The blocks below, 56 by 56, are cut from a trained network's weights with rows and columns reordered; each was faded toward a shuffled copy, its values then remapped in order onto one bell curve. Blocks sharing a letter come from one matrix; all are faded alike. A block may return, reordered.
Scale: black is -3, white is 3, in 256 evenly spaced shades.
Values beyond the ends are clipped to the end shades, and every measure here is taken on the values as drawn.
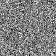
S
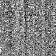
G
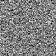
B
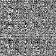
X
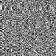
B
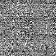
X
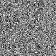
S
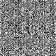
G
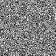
B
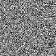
B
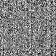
G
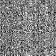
G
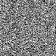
B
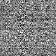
X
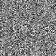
B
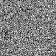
S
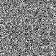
S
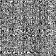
G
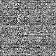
X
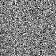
S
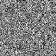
S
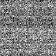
X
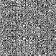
G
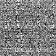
X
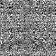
X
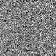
S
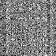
G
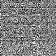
X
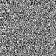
S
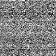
X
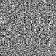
B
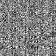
G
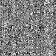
G
